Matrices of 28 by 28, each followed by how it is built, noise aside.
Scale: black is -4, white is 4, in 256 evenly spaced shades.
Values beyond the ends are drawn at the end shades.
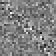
banded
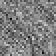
Toeplitz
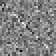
diagonal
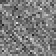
Toeplitz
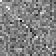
diagonal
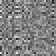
low rank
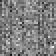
blocks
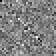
diagonal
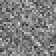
Toeplitz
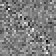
banded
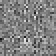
low rank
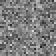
repeating rows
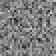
blocks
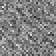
Toeplitz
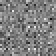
low rank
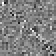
banded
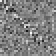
banded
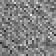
Toeplitz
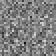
repeating columns
